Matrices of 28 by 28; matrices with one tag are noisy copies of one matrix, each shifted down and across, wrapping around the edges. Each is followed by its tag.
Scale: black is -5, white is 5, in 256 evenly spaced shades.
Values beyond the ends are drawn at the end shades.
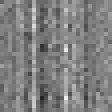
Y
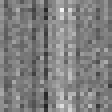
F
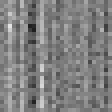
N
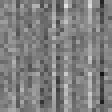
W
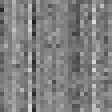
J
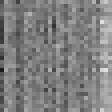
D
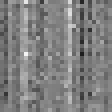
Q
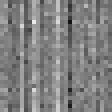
W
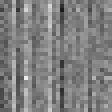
W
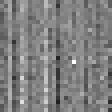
W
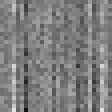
W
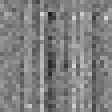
Y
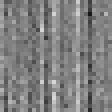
W
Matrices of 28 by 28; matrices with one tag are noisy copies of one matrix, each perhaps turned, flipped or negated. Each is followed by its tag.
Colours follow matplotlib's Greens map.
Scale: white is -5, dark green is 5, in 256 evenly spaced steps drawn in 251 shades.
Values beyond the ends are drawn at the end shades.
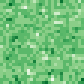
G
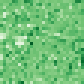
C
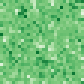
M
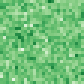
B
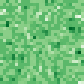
G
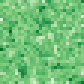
M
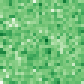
M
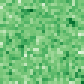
M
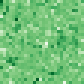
M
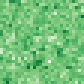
B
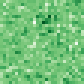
B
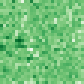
C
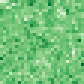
M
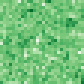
M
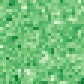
G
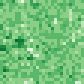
C
